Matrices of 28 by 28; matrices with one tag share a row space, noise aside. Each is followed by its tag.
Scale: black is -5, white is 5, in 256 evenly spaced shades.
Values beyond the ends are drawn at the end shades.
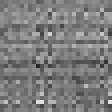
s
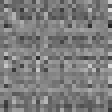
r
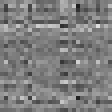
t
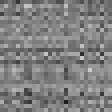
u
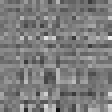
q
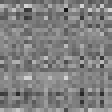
u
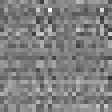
s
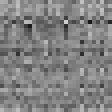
u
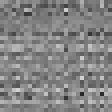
u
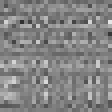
r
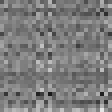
s
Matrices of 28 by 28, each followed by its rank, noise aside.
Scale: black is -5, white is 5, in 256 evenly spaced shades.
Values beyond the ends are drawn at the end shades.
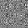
four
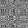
two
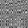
three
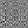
two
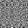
four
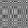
one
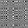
one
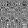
three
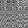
three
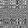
two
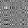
two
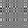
one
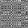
three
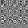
two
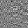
four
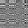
one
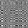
one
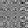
two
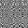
three
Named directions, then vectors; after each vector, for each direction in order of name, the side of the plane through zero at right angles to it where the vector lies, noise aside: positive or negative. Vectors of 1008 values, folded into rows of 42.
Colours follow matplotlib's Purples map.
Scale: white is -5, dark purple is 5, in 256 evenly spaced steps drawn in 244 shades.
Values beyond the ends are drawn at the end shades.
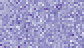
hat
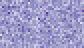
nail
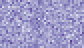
negative, negative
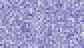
positive, positive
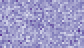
negative, negative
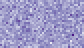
positive, positive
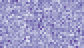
negative, negative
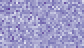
negative, positive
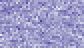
negative, positive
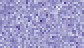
negative, positive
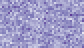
positive, positive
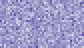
negative, negative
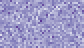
negative, positive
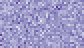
positive, negative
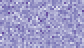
negative, positive
